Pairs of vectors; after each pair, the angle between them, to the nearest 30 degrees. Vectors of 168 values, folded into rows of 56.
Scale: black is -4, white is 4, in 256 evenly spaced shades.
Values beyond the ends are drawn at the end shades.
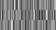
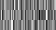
30 degrees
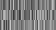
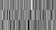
120 degrees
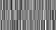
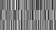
120 degrees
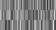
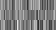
60 degrees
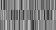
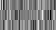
60 degrees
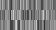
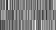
90 degrees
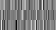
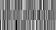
30 degrees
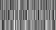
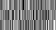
90 degrees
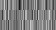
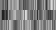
60 degrees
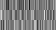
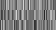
150 degrees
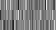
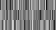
150 degrees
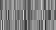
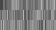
30 degrees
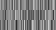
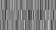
30 degrees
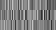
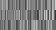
120 degrees
